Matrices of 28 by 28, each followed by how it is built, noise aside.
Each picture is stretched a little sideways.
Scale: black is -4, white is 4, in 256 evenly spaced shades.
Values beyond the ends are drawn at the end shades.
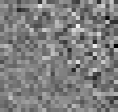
upper triangular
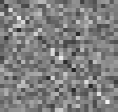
diagonal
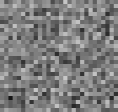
blocks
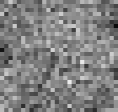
smooth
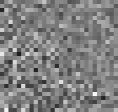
lower triangular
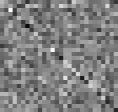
diagonal
